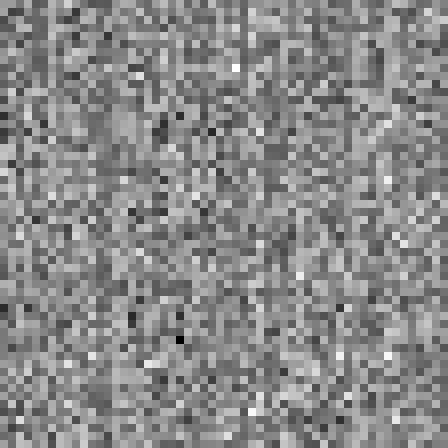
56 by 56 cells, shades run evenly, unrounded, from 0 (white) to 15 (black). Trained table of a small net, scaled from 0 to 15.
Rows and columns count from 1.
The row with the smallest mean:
45
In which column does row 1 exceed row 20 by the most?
12
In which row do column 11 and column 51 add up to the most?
19
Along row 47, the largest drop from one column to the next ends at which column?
37
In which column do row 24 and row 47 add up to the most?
36
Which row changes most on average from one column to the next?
51
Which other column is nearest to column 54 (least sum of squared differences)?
28
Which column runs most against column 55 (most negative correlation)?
5
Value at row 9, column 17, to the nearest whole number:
11
